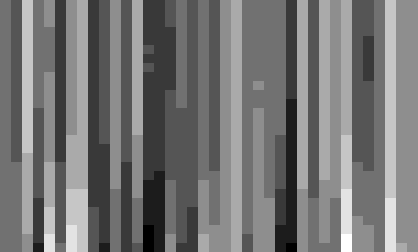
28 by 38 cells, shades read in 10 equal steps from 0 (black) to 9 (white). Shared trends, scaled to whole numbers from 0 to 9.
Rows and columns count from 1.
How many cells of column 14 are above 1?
20
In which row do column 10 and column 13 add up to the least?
28
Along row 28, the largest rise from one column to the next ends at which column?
5
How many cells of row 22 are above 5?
7
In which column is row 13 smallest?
27
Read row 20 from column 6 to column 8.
3 6 6
